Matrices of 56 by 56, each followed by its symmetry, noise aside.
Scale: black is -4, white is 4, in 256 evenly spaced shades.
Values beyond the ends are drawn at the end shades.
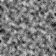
same after a half turn.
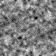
same after a half turn.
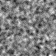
antisymmetric.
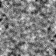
same after a half turn.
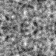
mirrored top to bottom.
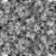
mirrored top to bottom.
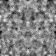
mirrored left to right.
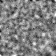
symmetric.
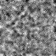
antisymmetric.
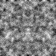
mirrored left to right.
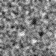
antisymmetric.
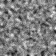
antisymmetric.
